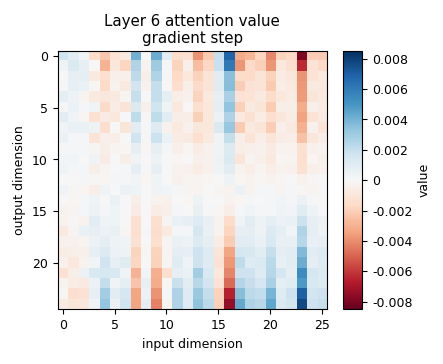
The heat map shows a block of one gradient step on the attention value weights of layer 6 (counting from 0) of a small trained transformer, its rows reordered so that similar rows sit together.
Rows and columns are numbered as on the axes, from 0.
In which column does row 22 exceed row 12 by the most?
23
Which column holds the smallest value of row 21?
16
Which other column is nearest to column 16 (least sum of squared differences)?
9
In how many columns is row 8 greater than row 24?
8
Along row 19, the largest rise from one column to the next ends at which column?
17
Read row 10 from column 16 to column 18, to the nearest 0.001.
0.001 -0.001 0
